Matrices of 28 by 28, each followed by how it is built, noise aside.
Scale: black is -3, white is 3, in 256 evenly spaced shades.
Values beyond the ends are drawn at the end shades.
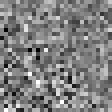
lower triangular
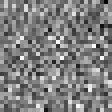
repeating columns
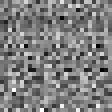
repeating columns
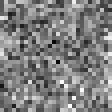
smooth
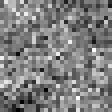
smooth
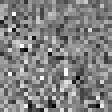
lower triangular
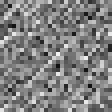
Hankel
